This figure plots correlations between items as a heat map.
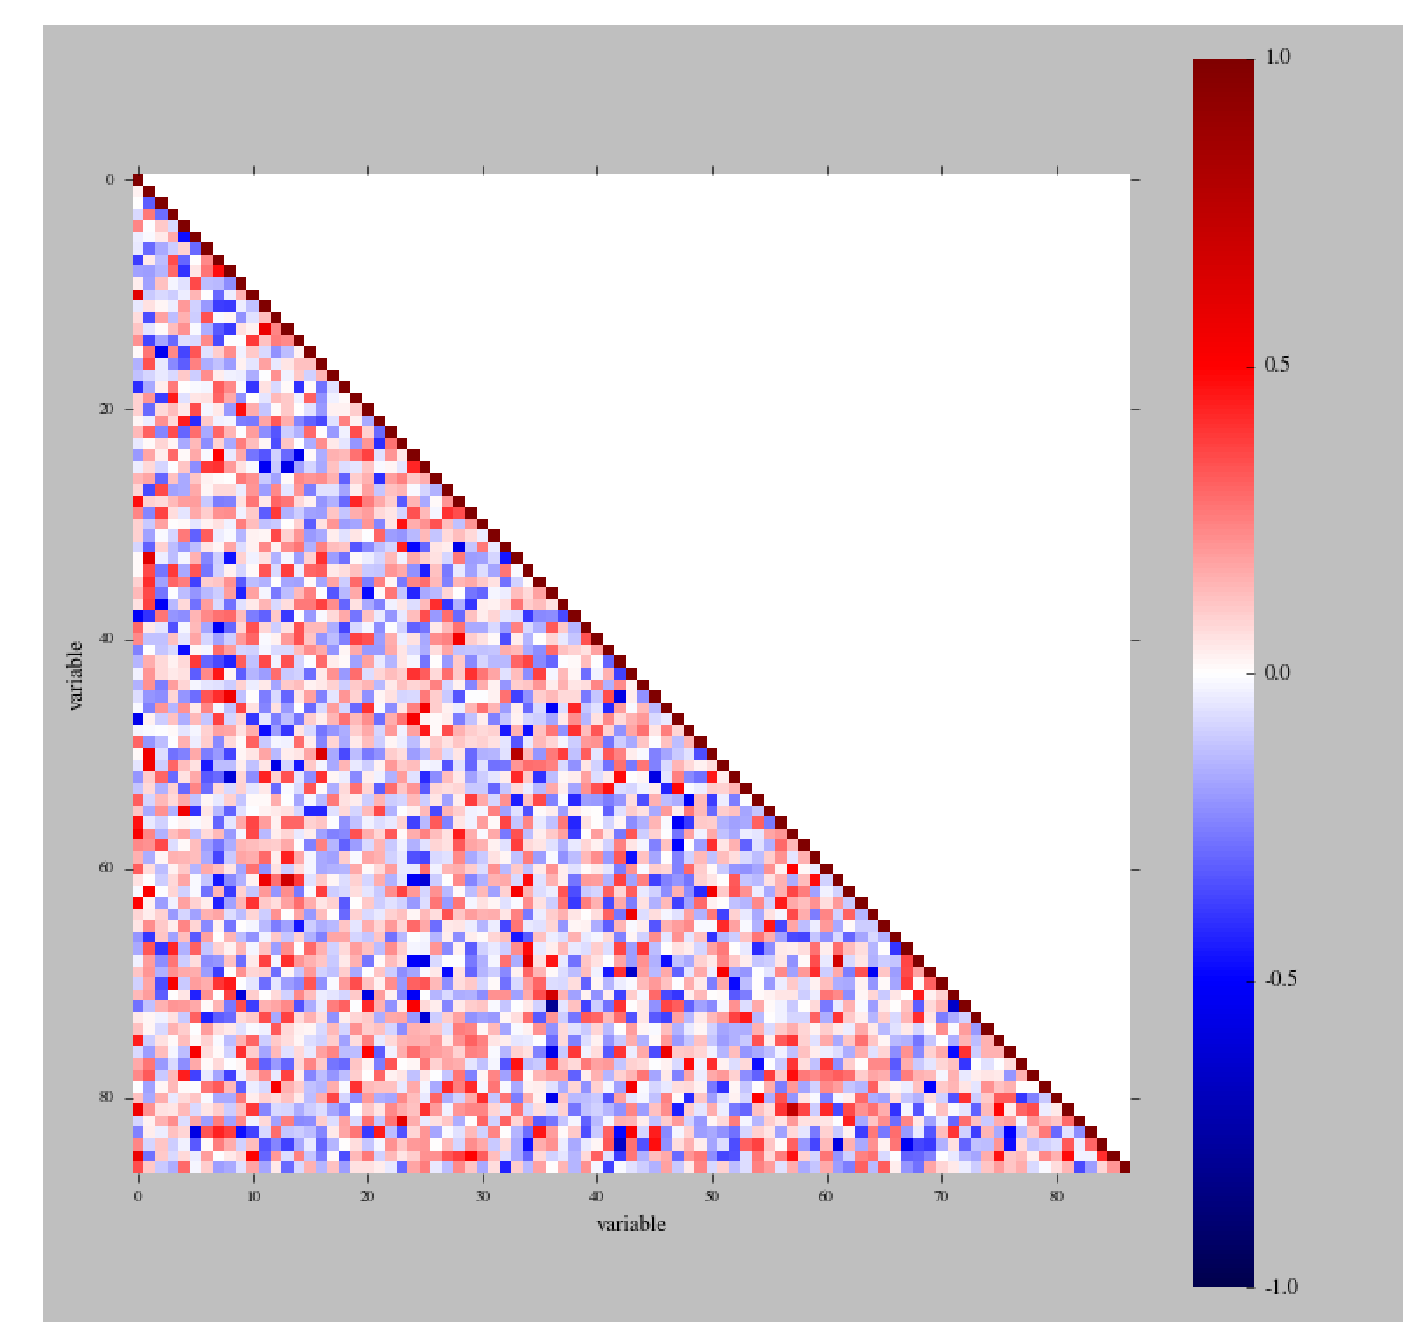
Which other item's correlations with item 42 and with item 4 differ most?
5
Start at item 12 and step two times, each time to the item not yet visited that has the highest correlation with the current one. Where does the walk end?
43
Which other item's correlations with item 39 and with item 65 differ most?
14
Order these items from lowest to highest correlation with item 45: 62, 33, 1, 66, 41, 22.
33, 1, 62, 22, 66, 41
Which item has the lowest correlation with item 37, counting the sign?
2
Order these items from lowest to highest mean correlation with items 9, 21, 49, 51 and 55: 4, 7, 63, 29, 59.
7, 29, 63, 59, 4
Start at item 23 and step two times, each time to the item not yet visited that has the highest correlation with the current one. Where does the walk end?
62
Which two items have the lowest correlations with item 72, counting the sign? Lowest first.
36, 71
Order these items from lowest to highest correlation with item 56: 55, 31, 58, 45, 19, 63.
55, 19, 31, 45, 58, 63
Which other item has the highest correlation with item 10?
0
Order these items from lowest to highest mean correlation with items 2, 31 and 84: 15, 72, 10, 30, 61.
15, 61, 72, 10, 30
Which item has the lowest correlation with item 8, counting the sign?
52
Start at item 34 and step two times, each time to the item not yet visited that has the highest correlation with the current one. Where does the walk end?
61
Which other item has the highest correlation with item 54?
80
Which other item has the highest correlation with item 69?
51
